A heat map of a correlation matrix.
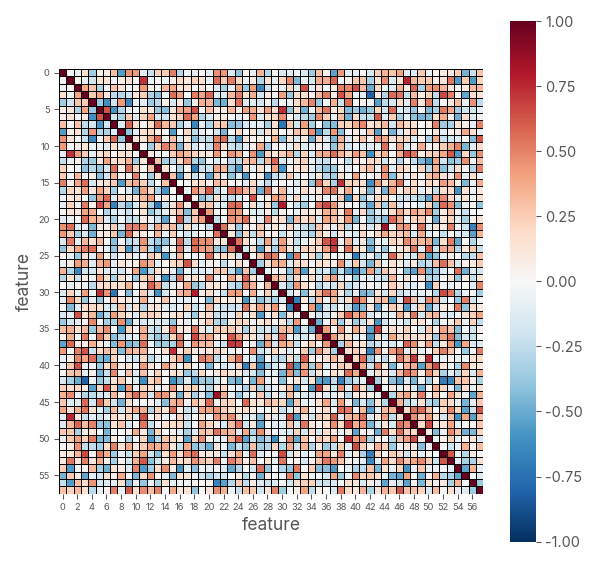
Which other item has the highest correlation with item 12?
29
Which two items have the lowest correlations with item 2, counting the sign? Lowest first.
27, 42
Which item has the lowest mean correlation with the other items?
42
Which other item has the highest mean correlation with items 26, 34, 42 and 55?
8
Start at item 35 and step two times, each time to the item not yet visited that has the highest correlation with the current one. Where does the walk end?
6
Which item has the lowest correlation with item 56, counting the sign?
21
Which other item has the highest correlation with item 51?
40
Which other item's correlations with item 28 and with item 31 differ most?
25
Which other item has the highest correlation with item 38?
15
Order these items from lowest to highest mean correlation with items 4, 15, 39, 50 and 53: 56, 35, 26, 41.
26, 56, 35, 41
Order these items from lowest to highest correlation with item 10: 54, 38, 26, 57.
26, 57, 38, 54
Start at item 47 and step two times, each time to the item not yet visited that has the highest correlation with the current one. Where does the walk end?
11
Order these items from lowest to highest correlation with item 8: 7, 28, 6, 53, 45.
45, 6, 7, 53, 28
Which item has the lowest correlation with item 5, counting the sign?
7
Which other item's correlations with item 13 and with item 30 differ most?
18
